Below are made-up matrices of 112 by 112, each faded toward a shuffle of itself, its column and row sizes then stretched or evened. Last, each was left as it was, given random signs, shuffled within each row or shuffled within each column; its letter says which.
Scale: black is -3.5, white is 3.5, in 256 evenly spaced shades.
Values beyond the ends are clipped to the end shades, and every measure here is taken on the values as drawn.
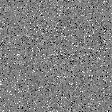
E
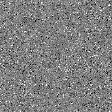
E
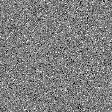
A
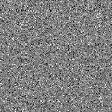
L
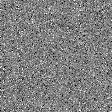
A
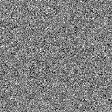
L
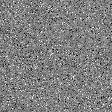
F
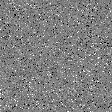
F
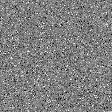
F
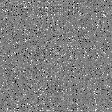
L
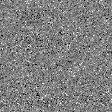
L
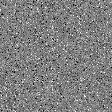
A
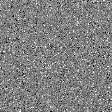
E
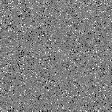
L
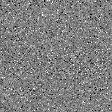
E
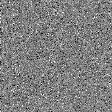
A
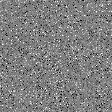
E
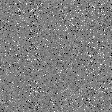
E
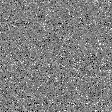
F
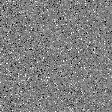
A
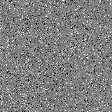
A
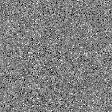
L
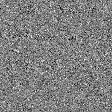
F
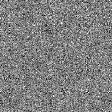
L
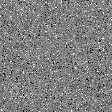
A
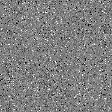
E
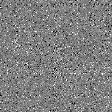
L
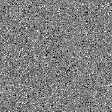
L
